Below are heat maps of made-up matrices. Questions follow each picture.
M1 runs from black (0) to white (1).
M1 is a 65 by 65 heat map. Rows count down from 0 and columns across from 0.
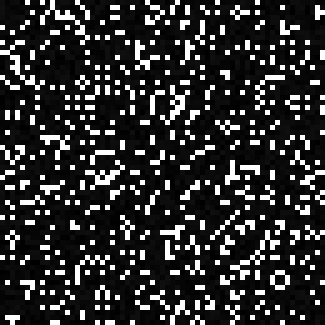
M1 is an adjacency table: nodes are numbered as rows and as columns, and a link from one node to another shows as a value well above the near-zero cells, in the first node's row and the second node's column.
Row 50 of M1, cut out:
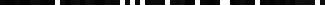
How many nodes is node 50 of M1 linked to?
10
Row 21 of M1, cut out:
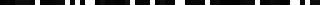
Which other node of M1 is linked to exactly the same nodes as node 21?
node 19
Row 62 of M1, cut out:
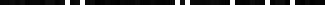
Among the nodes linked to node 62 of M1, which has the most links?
node 37
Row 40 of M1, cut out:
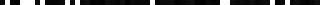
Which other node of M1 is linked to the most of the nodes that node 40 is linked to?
node 56
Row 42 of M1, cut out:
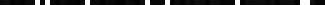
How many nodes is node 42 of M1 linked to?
8
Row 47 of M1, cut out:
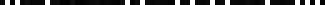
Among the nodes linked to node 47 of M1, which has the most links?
node 61
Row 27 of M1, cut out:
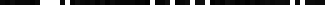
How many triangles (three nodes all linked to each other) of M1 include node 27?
7
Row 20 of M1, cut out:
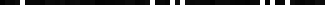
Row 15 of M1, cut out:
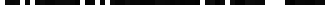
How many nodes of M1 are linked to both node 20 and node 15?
2
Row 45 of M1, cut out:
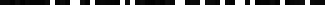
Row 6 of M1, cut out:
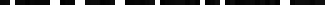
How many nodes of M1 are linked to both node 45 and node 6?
6
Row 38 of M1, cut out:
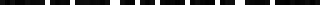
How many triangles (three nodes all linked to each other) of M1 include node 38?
8
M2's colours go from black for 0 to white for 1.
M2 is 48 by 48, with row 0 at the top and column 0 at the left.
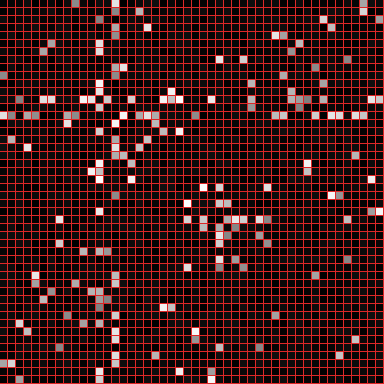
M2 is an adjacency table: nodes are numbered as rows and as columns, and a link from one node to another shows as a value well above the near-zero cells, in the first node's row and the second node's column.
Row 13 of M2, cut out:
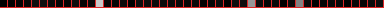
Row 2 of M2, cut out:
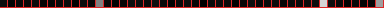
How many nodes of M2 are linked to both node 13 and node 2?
1
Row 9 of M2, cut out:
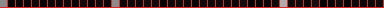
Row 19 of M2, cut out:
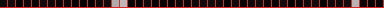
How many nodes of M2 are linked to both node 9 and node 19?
1
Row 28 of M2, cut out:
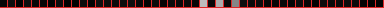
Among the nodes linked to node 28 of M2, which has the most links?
node 27
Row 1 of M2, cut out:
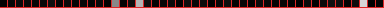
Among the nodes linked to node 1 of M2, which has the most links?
node 14
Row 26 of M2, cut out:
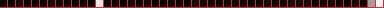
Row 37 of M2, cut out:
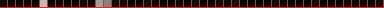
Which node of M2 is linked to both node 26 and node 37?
node 12
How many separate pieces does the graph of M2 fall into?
3
